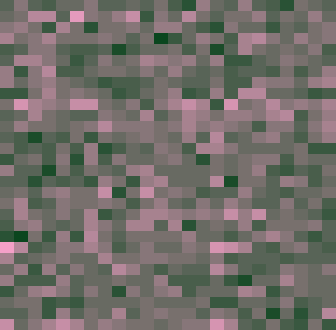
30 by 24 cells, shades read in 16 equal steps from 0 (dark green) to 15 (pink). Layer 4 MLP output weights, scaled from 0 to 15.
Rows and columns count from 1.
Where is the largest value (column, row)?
1, 23
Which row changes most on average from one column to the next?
2
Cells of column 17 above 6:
12
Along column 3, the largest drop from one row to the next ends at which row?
13
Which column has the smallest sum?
22
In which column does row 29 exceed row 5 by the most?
9
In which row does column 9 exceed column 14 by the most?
25
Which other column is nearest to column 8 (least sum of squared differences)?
11
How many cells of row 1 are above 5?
11
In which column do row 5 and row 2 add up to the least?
16
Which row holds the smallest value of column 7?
3
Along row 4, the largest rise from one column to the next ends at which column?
18
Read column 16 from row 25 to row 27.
11 6 6
